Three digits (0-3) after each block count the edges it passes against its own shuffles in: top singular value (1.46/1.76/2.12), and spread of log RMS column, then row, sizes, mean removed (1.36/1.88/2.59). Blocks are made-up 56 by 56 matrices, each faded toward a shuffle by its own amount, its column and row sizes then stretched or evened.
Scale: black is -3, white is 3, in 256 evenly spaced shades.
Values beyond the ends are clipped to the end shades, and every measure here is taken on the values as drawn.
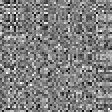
3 2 1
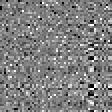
3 1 1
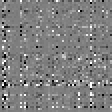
1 3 3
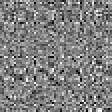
3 2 2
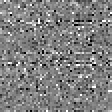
2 1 2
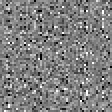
2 2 0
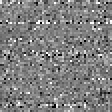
0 1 3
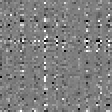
2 3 2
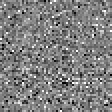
2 0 1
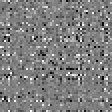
3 1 3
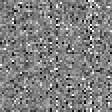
2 2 0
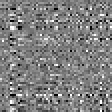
3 2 3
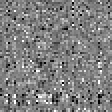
2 2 2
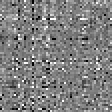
3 2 2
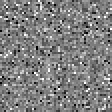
0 1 0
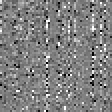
2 3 0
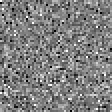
1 0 0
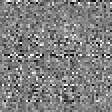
2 2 3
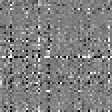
3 2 3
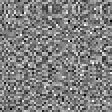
3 1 0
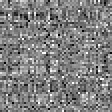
3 0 1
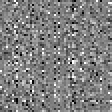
2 3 1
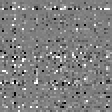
1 2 3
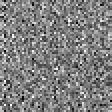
2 2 0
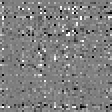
0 2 3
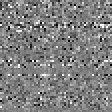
1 1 3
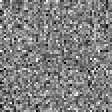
2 2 1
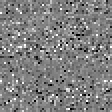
0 0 2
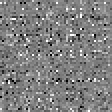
0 2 3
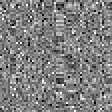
3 1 0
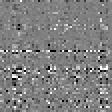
3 2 3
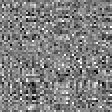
3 1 1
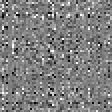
0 3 2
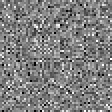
3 1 1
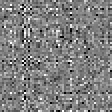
3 2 2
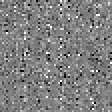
0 2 1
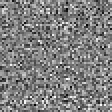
2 0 1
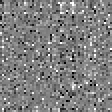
2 1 0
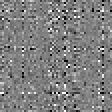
3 3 2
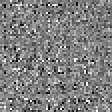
0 2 2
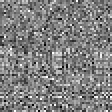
2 0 1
